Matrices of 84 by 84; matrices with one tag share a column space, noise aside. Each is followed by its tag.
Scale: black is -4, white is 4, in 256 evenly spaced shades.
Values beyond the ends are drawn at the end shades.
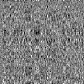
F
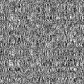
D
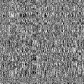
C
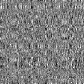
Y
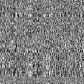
C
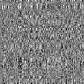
Y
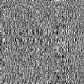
F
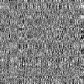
Y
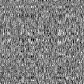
F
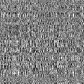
C
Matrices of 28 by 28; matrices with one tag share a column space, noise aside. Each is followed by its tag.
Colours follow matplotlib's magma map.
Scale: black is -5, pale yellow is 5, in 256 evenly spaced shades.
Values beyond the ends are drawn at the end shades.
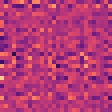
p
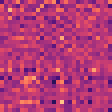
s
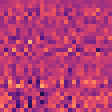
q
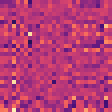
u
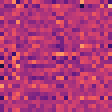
p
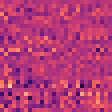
q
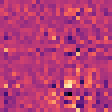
q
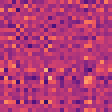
s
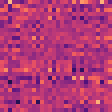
s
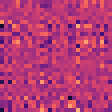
u
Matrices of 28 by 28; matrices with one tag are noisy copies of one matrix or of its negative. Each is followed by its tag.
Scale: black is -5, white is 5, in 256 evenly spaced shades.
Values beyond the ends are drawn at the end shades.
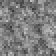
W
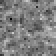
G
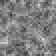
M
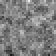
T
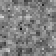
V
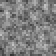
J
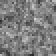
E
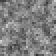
M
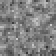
T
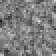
E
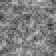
V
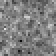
V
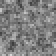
J
